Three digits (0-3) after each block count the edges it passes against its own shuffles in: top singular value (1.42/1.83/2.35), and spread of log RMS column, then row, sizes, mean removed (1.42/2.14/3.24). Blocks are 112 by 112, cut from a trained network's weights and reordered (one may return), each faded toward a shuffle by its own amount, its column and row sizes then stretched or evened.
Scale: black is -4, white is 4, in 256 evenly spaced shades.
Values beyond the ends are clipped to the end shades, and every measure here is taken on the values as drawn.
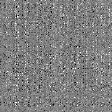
1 2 2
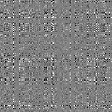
3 3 3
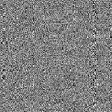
2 2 0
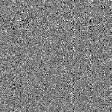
1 2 1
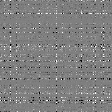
2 2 3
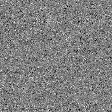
0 0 1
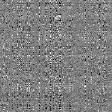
2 3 0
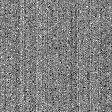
2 0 0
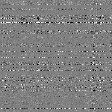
2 1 3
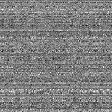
3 1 2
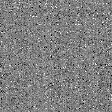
0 1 1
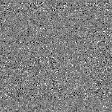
0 1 2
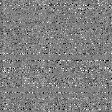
0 0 3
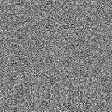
2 0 1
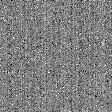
1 0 1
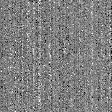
2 2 0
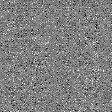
0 2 0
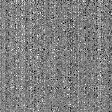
2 2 1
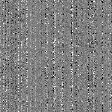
2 3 1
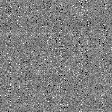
0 2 0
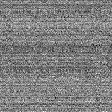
3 0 1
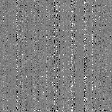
1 3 1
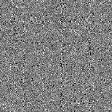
1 2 1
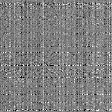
3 1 3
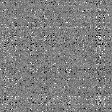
1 2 2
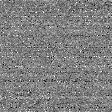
1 0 2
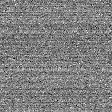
2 0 0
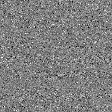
0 0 2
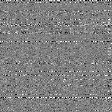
2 1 3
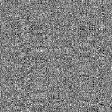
2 2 1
